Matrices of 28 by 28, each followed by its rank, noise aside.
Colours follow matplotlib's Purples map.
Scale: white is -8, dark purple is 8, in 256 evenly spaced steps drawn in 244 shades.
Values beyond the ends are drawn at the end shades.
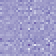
four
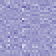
four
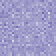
six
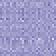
four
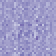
four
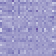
three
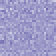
six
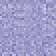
six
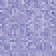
six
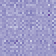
four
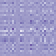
two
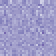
four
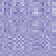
three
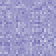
six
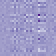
two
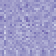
four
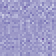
six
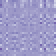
two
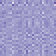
three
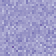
six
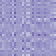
two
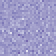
six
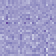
four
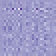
three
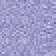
six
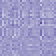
four
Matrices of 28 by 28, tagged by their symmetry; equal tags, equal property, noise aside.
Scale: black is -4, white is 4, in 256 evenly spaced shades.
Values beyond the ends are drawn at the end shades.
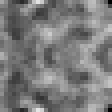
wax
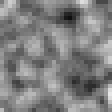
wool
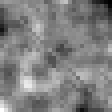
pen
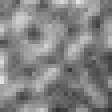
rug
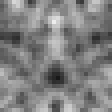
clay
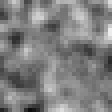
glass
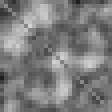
rug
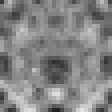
clay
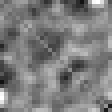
rug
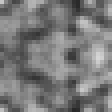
wax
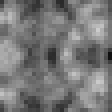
wax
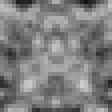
clay
